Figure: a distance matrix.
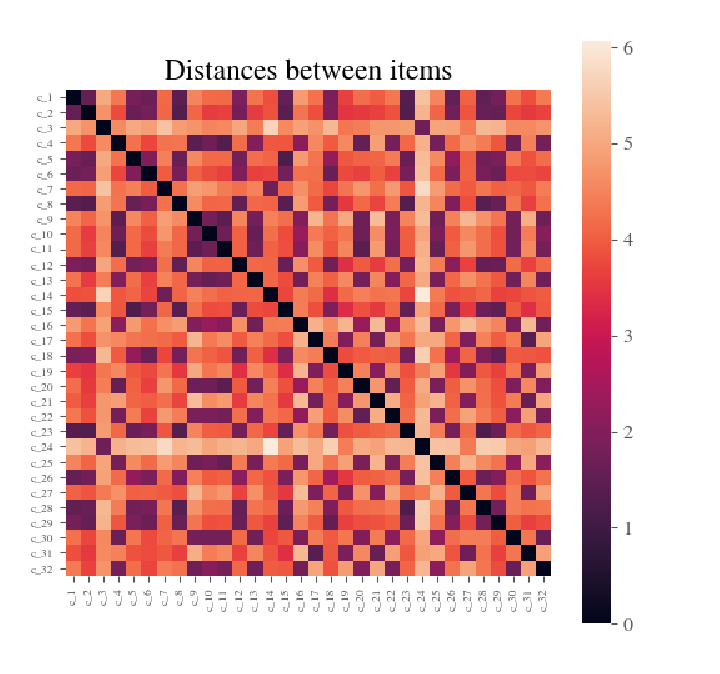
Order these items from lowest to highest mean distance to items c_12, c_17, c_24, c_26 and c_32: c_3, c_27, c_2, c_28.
c_2, c_28, c_27, c_3
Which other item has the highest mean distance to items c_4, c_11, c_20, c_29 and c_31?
c_24
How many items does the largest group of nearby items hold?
12
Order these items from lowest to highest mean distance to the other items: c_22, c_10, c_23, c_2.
c_2, c_23, c_10, c_22
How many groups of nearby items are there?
5
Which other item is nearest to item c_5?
c_15
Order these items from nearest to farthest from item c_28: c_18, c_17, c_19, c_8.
c_8, c_18, c_19, c_17
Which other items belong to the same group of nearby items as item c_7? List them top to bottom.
c_14
